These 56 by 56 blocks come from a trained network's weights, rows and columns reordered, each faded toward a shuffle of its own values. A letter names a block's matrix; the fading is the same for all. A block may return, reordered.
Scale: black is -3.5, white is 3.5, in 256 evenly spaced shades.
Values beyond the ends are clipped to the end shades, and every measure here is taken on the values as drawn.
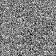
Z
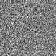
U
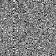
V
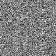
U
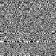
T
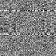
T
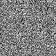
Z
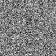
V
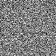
Z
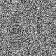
U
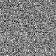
V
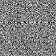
T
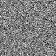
U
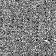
Z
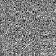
V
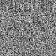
U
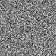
U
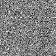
Z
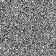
V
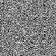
U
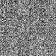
U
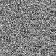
U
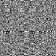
T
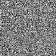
Z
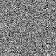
U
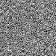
U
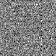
V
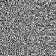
U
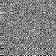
T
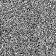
Z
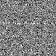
Z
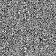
Z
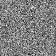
Z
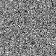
Z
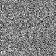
U
